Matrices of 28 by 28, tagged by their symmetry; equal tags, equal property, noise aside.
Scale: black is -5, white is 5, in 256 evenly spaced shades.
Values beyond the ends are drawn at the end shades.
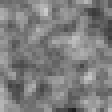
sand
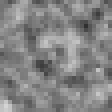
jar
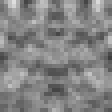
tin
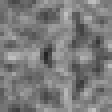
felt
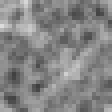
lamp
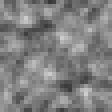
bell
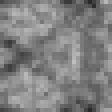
felt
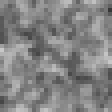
bell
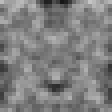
tin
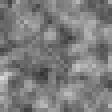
sand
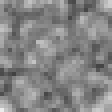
lamp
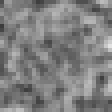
sand
